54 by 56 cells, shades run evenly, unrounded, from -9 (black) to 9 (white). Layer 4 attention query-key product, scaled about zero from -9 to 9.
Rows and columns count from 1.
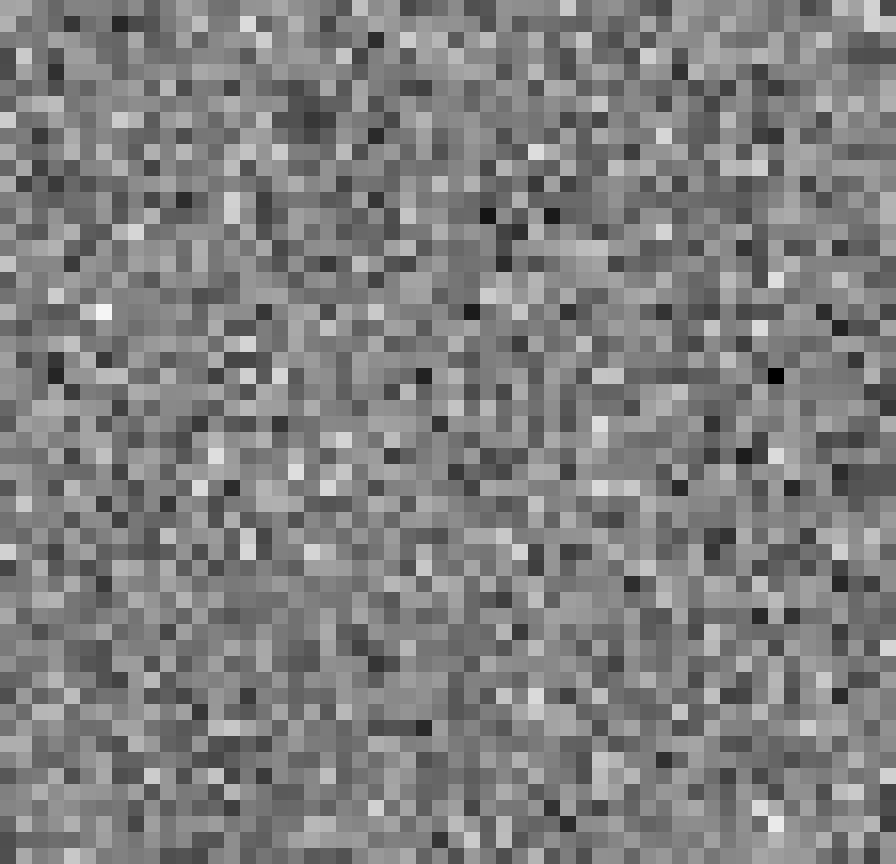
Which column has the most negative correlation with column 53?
45
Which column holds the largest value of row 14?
15
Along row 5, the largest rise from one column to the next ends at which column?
44
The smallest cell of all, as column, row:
49, 24
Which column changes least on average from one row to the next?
29
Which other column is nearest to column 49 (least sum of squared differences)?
37
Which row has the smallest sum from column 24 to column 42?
17
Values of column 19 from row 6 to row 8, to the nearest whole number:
-4 -3 -3
